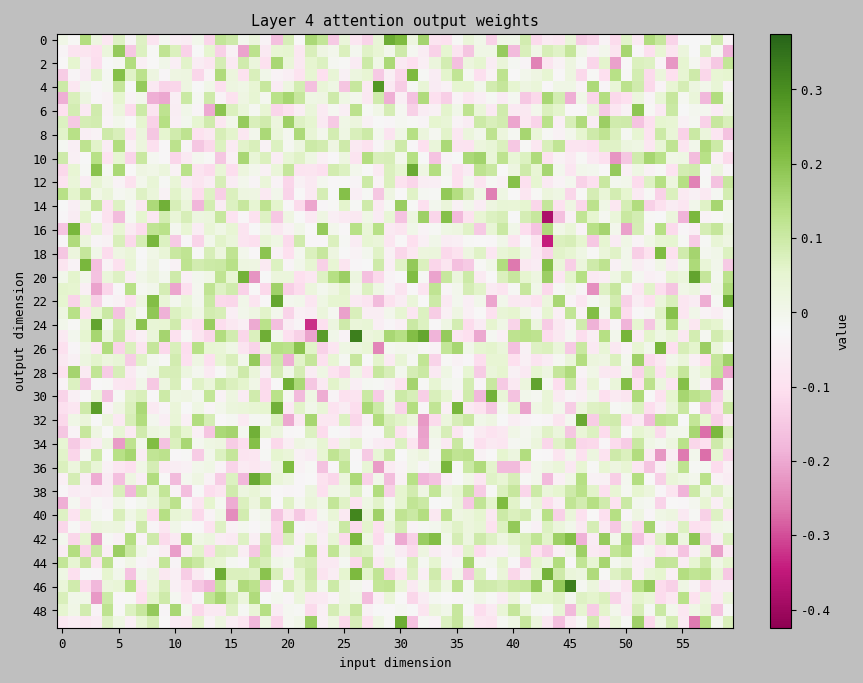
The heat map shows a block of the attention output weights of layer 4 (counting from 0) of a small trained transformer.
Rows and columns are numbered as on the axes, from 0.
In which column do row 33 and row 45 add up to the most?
14
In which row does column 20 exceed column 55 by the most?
35
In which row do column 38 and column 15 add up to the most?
30
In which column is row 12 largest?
40
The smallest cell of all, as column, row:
43, 15
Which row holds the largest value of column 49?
11
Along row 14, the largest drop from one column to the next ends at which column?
52
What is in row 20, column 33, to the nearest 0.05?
-0.2
